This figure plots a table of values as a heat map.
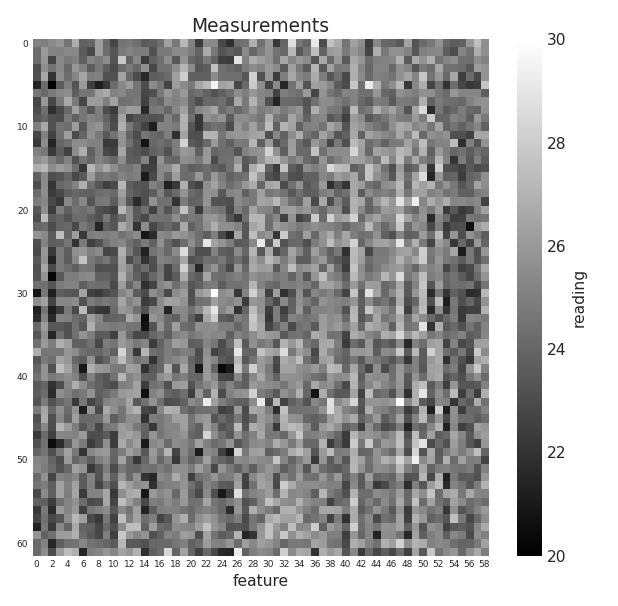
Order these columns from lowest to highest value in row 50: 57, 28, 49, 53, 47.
57, 28, 53, 47, 49
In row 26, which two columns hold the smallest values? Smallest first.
2, 14
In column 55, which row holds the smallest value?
25
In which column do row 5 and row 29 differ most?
23
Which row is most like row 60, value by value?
35
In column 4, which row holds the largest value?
61
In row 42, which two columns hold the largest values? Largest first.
50, 28
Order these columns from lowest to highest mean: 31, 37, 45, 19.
31, 45, 37, 19
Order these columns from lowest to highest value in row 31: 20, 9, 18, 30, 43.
20, 30, 9, 43, 18
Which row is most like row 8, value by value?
41
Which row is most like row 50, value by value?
19
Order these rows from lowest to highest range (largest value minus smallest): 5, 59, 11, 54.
11, 59, 54, 5
